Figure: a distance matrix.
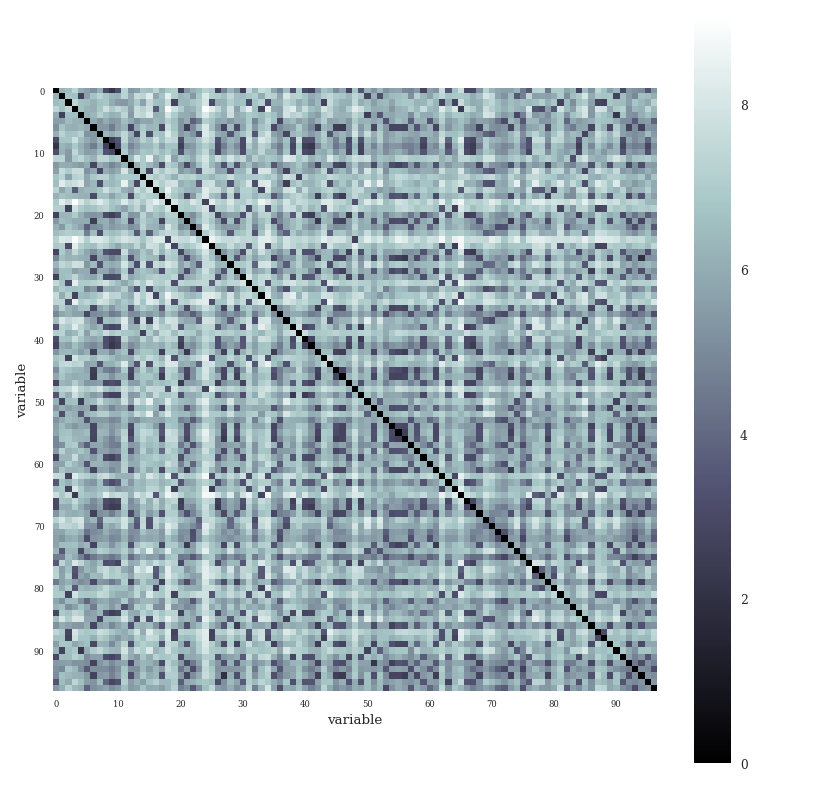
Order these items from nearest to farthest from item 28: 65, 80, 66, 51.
66, 51, 80, 65
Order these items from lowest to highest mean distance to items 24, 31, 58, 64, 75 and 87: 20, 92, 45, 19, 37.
19, 92, 45, 20, 37
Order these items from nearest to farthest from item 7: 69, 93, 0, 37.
37, 69, 93, 0
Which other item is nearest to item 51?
92
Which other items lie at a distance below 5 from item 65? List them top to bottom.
3, 16, 33, 77, 78, 80
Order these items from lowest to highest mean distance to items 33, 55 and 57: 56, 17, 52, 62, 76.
56, 17, 52, 76, 62
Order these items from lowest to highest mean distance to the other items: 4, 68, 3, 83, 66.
68, 66, 83, 4, 3
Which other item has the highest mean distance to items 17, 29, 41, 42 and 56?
24
